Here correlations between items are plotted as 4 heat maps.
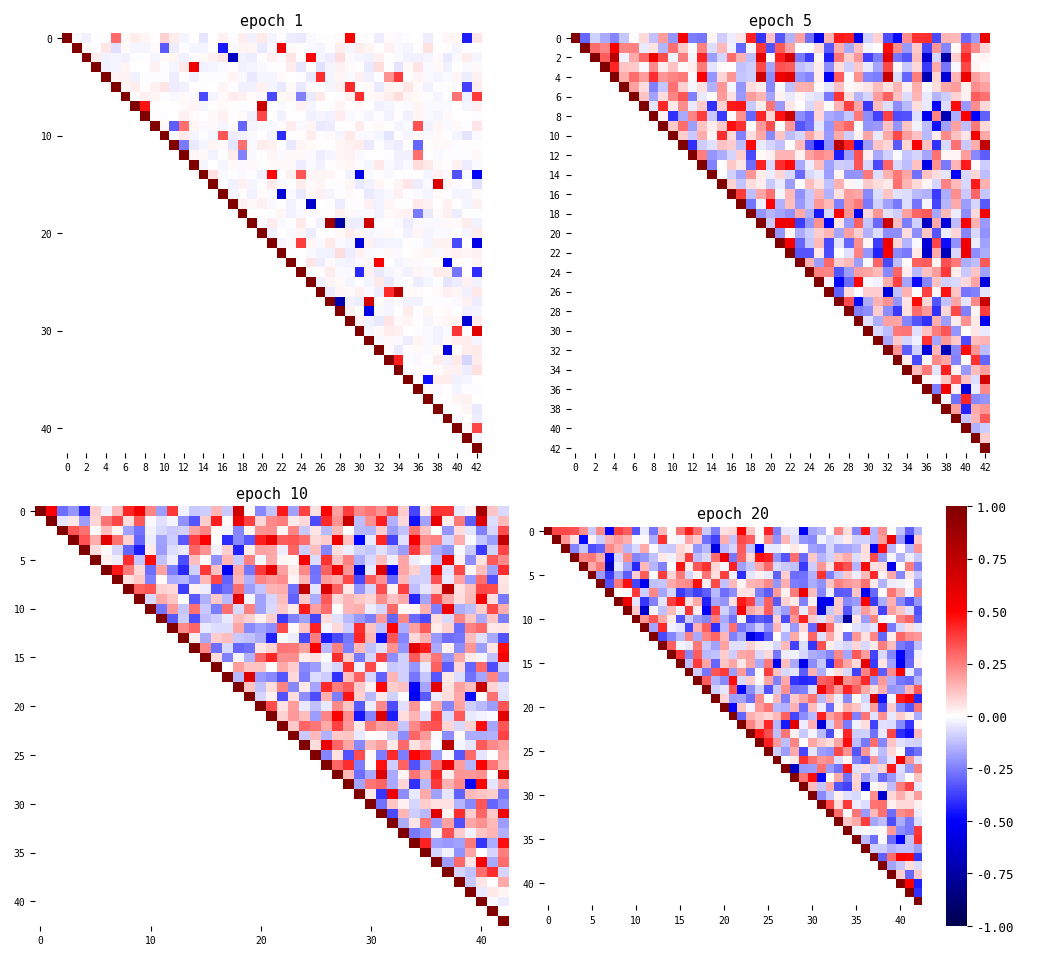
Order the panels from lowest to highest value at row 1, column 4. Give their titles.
epoch 20, epoch 10, epoch 1, epoch 5
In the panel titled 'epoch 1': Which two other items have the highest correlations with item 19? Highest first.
27, 31
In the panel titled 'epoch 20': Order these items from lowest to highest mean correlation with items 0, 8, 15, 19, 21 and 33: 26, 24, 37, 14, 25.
26, 37, 24, 14, 25
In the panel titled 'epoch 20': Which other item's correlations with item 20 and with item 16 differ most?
40
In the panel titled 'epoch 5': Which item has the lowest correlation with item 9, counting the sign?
37
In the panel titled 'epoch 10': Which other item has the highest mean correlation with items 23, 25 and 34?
14
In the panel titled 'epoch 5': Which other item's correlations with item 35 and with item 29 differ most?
42
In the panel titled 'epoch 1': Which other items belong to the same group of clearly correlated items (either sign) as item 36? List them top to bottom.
9, 11, 12, 18
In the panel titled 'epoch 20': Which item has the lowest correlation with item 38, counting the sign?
30
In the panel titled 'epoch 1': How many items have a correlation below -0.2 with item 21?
4
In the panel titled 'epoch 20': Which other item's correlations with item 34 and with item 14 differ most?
10
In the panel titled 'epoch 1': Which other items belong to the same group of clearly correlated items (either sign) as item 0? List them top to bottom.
5, 29, 41
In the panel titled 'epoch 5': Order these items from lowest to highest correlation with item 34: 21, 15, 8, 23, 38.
8, 21, 23, 15, 38
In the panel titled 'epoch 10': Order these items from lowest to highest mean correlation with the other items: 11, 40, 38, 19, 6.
11, 19, 38, 6, 40
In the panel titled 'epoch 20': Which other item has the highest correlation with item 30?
28
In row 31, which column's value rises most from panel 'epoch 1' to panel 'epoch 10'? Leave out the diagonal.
28
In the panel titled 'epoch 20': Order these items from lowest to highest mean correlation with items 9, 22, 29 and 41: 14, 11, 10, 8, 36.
11, 36, 14, 8, 10
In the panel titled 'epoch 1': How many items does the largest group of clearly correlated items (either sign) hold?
7
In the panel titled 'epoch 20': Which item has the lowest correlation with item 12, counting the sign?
23
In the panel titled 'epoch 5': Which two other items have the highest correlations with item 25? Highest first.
29, 33
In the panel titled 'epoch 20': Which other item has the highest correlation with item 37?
19
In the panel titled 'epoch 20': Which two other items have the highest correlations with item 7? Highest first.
29, 10
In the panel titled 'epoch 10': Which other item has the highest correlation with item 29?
32
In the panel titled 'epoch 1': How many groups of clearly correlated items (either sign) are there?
12
